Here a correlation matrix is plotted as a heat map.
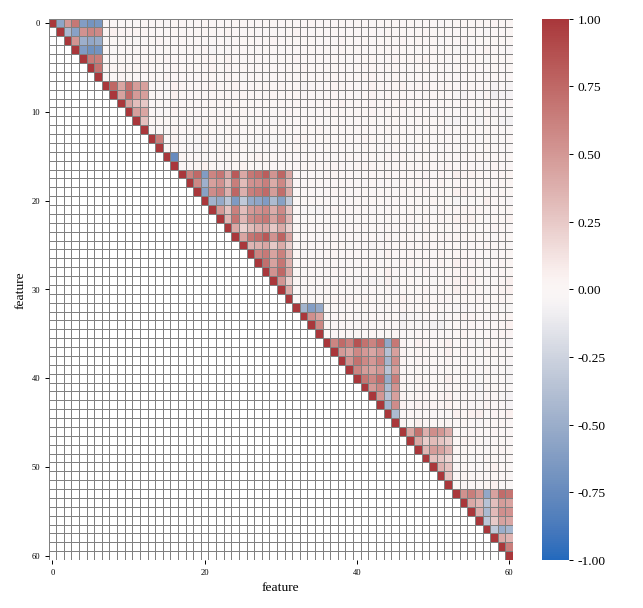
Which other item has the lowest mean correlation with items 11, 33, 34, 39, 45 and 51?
32
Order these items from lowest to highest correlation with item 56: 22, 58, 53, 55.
22, 58, 55, 53
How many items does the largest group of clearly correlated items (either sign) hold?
15
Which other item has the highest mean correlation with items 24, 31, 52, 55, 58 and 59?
53
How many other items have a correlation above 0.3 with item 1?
3
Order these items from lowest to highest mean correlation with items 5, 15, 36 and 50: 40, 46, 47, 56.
56, 47, 46, 40
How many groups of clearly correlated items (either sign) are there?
9
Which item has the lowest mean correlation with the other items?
20
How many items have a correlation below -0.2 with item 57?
7
